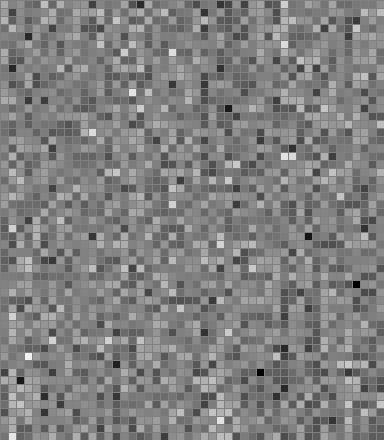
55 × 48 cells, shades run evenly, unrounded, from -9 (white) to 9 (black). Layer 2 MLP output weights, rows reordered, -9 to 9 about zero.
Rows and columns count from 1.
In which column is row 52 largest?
6
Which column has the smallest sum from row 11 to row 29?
17
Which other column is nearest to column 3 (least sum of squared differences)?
11
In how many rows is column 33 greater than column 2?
31
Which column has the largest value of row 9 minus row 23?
2
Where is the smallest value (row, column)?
45, 4
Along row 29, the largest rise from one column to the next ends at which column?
3
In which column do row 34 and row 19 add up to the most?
37
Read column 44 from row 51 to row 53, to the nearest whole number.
-5 -1 -4
